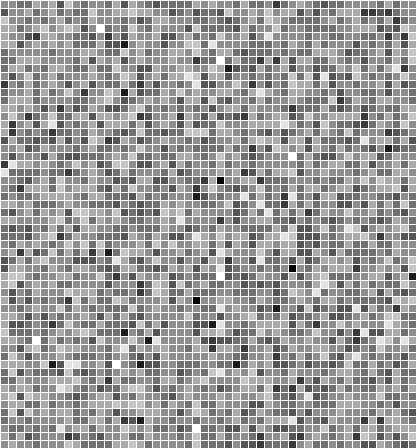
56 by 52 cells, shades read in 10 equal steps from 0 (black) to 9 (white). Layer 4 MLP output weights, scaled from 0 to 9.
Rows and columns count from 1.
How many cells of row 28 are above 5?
12
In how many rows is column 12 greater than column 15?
23
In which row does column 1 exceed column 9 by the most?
22
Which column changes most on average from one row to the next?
28
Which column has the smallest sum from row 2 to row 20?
49
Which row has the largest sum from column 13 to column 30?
51
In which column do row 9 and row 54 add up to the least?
29
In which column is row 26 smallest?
36
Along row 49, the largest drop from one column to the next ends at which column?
35
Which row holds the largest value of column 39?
50
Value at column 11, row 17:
4
